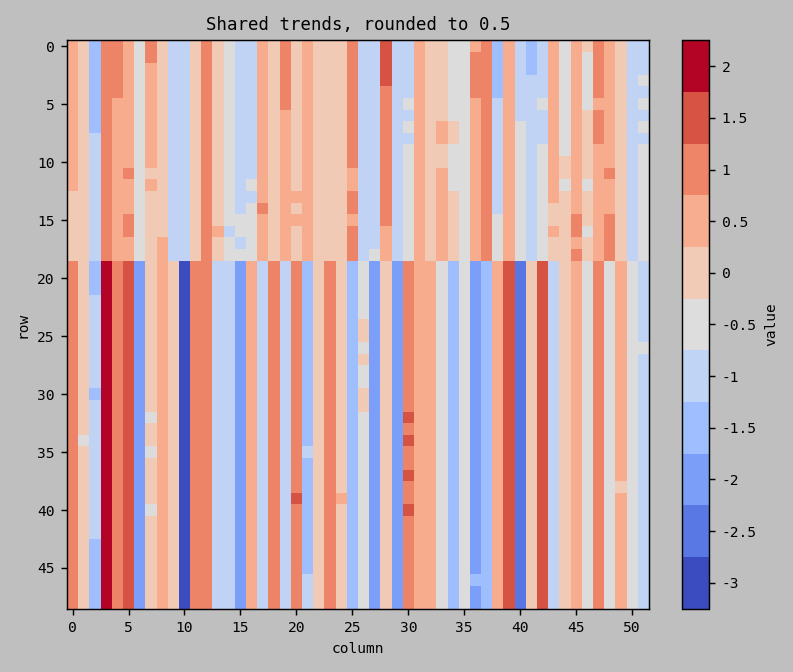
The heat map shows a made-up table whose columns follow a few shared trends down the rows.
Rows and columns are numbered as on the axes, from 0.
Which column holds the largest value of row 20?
3
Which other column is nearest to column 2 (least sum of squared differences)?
51
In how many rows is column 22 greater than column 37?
30
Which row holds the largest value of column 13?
16
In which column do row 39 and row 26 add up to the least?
10
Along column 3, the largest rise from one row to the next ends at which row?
19
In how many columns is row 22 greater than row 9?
22
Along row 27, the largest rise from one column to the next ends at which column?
11
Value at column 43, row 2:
0.5
